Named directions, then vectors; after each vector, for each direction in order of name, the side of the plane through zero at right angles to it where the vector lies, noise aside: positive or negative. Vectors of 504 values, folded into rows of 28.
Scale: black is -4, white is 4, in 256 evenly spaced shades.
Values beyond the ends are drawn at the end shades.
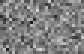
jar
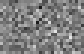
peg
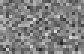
negative, positive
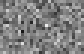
positive, positive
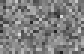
positive, negative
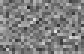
negative, positive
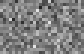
positive, positive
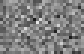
positive, negative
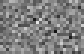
positive, negative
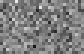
negative, negative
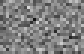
positive, negative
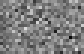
positive, negative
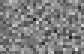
positive, negative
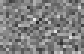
negative, positive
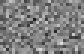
positive, negative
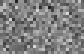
positive, positive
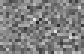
negative, positive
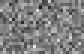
positive, positive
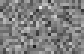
negative, negative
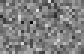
positive, positive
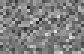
negative, positive
